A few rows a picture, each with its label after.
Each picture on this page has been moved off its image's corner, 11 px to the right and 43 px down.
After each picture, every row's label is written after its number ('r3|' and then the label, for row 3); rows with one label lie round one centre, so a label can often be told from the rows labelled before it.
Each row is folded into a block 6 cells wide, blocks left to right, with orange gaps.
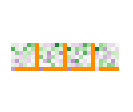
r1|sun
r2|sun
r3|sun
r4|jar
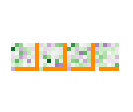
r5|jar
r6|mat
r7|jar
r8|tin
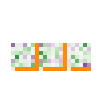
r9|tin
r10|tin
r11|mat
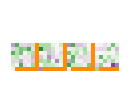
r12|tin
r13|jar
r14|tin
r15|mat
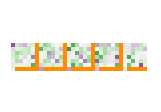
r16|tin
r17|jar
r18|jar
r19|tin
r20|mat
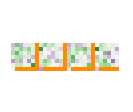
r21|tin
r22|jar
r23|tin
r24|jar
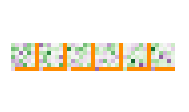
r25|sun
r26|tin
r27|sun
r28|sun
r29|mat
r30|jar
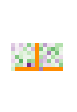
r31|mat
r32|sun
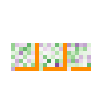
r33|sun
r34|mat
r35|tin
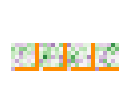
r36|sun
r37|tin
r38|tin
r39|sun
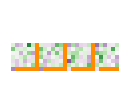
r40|sun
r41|sun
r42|tin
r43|tin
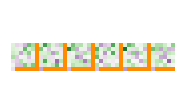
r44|sun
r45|jar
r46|jar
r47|sun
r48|jar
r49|jar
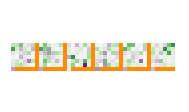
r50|jar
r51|jar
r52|mat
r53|sun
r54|jar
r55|sun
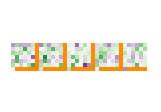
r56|tin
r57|tin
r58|mat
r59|tin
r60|sun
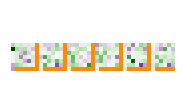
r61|jar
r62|mat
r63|tin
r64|tin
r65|mat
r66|mat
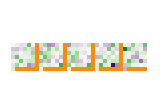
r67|mat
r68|tin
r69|tin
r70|mat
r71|jar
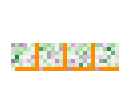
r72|tin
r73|jar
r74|sun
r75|sun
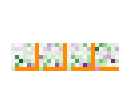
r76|mat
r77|mat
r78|mat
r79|jar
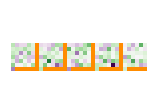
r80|sun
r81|mat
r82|sun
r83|mat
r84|mat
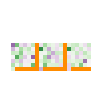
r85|tin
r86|jar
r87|jar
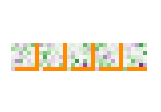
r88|sun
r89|tin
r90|mat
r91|jar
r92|mat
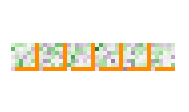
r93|jar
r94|sun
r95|tin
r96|jar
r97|sun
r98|tin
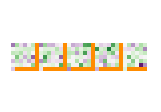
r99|tin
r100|tin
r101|sun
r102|sun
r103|mat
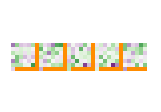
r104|tin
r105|sun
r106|mat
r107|mat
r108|sun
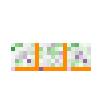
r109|jar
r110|sun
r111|jar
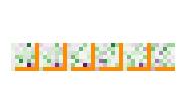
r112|mat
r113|mat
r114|mat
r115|sun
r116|mat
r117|sun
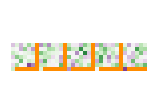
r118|mat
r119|tin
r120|sun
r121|tin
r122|sun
